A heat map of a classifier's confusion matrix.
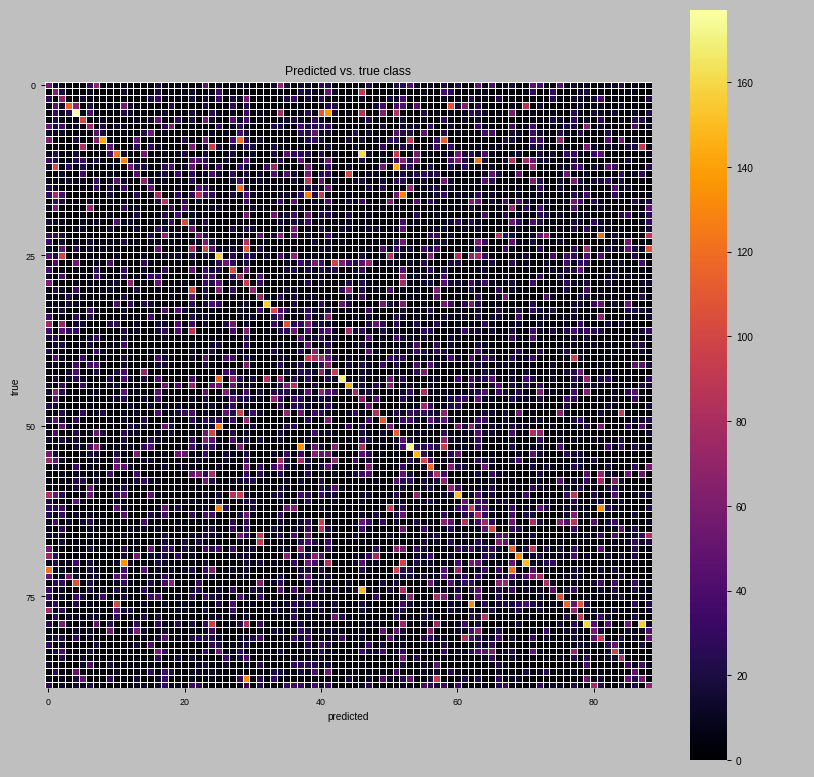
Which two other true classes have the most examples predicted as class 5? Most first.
9, 87
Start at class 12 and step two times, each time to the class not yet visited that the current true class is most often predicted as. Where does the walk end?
24
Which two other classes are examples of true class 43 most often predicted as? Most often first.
25, 32
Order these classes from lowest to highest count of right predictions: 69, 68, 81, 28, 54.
28, 81, 68, 69, 54
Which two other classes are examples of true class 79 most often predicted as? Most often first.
87, 24
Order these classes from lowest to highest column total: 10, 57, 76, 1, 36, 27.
76, 10, 57, 36, 27, 1
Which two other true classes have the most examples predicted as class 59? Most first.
3, 56
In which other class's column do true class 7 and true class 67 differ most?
31
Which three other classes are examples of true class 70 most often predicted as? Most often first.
11, 52, 41
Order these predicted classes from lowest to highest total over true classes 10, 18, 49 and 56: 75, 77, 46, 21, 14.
75, 21, 14, 77, 46
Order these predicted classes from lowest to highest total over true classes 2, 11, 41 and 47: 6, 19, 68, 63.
19, 6, 68, 63
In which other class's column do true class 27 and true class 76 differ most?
62
